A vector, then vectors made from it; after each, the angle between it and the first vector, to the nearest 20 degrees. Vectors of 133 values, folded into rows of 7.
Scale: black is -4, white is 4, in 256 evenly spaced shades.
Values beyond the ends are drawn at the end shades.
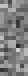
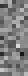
140 degrees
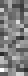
120 degrees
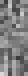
100 degrees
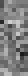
120 degrees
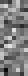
60 degrees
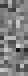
160 degrees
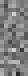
100 degrees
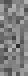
60 degrees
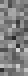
40 degrees
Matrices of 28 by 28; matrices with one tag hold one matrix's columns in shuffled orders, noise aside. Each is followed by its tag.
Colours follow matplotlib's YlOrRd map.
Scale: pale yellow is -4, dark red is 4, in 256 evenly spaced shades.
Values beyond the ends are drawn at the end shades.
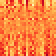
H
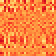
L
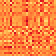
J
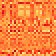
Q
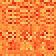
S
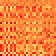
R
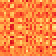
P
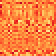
Q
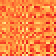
R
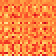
R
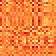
J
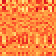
L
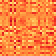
J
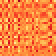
P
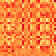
P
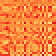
R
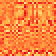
Q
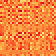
S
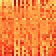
H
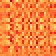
P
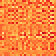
S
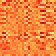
S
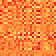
S
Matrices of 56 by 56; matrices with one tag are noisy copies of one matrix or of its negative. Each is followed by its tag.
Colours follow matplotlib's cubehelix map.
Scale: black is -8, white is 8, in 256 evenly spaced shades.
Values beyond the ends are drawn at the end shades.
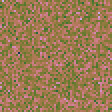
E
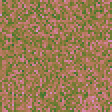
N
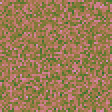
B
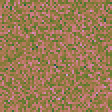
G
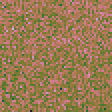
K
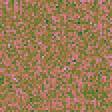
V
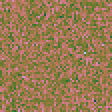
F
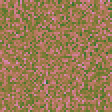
V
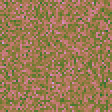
E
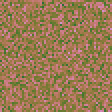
B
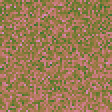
K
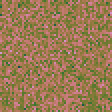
N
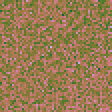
K
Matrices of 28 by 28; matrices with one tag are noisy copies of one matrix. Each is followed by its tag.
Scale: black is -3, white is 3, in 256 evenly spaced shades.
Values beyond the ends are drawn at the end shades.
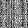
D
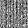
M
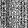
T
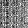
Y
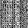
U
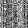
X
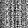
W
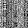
X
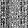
T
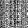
W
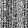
X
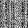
D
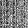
Y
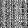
D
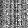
W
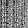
Y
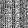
U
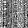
X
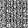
M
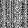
D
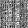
U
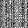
D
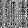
D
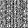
M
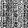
X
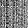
Y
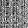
Y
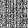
M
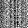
W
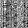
X
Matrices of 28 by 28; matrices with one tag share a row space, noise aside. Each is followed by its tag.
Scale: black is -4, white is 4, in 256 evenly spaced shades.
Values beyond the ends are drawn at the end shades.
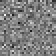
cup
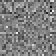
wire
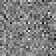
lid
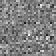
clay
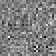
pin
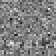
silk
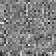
lid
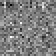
silk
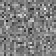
cup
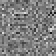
pin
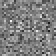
silk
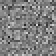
pin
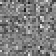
clay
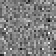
lid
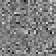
pin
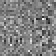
silk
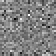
silk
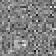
pin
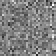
pin
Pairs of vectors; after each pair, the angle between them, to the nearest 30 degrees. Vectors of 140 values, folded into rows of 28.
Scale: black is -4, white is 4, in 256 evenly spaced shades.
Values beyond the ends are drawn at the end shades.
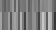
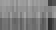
120 degrees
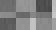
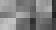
150 degrees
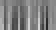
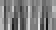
30 degrees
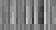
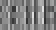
150 degrees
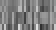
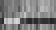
120 degrees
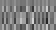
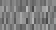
30 degrees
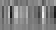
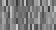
120 degrees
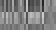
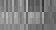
30 degrees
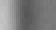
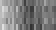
30 degrees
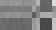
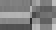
60 degrees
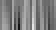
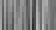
120 degrees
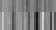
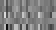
90 degrees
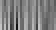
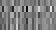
120 degrees
